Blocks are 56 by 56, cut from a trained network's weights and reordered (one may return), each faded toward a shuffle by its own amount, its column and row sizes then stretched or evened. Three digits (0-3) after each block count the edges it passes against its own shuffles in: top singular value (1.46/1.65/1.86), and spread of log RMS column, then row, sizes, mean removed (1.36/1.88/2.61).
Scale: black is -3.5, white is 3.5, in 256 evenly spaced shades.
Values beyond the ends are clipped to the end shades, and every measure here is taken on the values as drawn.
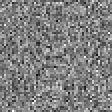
2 1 0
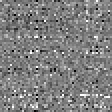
0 1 2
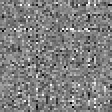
0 2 2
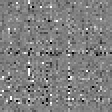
0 2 2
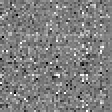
0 2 0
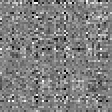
3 2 3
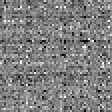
1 2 2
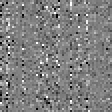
0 3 0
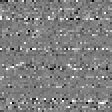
0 0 3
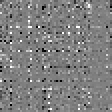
0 3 3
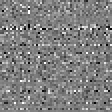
0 2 3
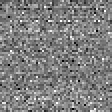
0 0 1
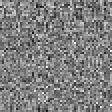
2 1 0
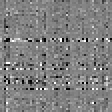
2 2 3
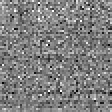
1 1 1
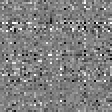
1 2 3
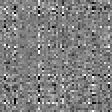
3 3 2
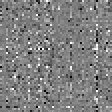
0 3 2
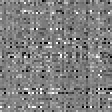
1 1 3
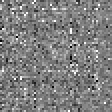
0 2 0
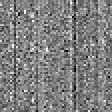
2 2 0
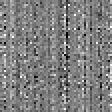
3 3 1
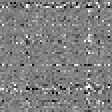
2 2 3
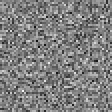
3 0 1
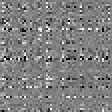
3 3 3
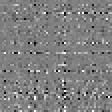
1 2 3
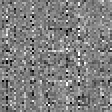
2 3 1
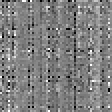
3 3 2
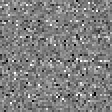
0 0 2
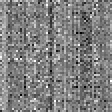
3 2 1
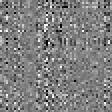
3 3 2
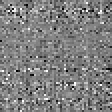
0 0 3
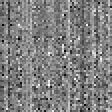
2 2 1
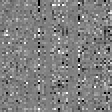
1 3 2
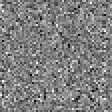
0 1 0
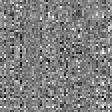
3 3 1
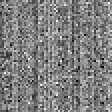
3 0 0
